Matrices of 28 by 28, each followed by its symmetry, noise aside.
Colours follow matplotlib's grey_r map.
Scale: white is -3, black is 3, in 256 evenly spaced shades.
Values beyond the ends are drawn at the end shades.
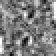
same after a half turn.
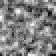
no symmetry.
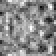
mirrored top to bottom.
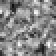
same after a half turn.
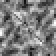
same after a half turn.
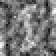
same after a half turn.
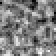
no symmetry.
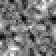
same after a half turn.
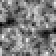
same after a half turn.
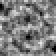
same after a half turn.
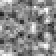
mirrored top to bottom.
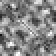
same after a half turn.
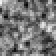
no symmetry.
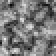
symmetric across the other diagonal.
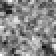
symmetric across the other diagonal.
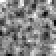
no symmetry.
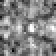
mirrored top to bottom.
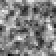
no symmetry.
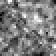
symmetric across the other diagonal.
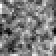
no symmetry.
